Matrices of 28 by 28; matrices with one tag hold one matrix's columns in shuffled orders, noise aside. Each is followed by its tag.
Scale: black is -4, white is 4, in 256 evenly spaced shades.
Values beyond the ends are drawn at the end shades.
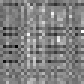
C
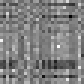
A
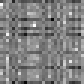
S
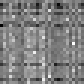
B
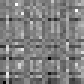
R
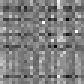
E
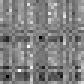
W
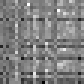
R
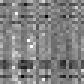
A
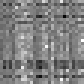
A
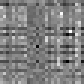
C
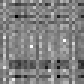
A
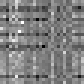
E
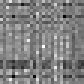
A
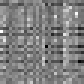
C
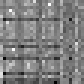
R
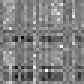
W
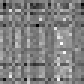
B
